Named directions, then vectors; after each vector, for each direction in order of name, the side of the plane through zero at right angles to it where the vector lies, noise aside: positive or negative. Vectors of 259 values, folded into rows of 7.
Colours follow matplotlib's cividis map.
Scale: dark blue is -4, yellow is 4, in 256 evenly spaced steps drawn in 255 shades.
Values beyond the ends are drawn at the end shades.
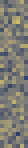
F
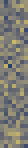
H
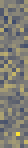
negative, positive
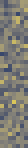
positive, positive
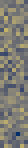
positive, negative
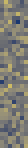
negative, negative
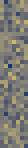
positive, positive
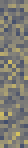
negative, positive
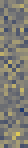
negative, positive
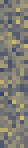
positive, positive
